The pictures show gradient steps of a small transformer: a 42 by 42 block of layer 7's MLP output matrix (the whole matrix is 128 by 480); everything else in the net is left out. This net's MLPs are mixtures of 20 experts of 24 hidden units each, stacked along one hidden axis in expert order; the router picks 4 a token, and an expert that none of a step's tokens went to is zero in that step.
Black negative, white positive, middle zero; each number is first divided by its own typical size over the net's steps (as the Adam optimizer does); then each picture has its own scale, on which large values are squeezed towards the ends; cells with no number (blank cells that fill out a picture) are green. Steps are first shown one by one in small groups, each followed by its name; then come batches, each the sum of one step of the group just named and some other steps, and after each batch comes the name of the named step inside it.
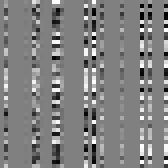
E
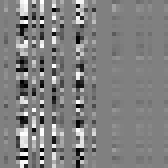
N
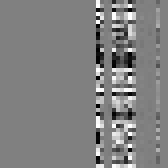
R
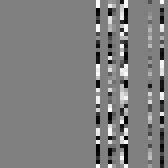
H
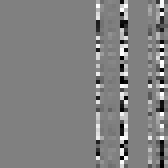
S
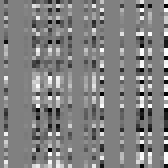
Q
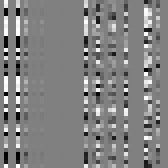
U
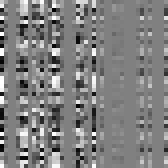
N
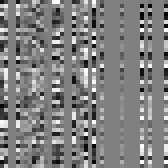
E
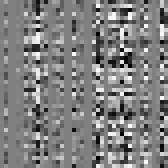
R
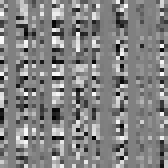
S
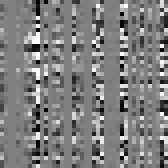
S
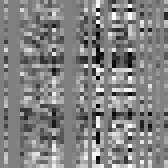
R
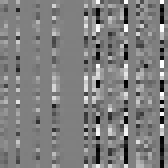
H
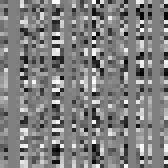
E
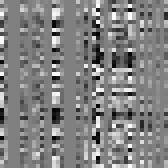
R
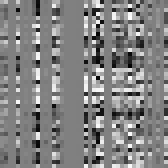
R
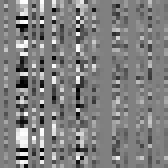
N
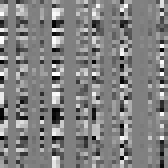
S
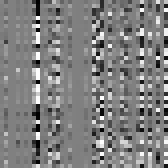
Q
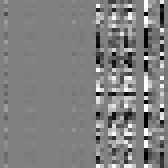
R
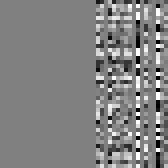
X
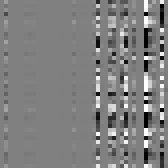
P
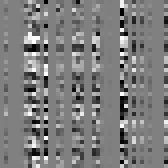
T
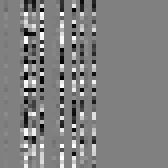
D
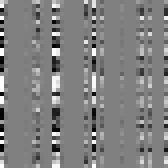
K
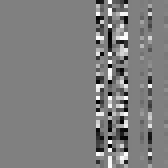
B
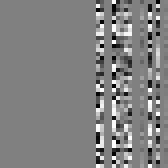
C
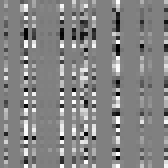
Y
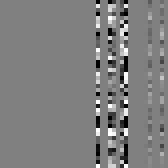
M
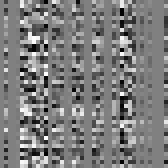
T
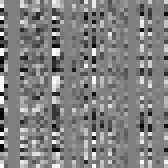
K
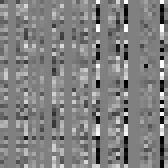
Y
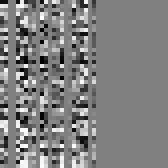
D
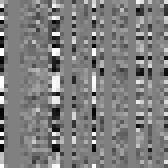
K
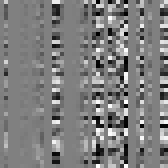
M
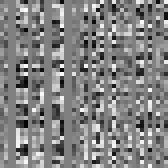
C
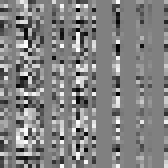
Y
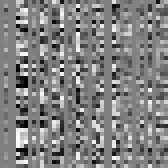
C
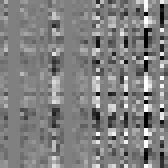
P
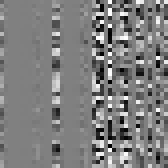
B
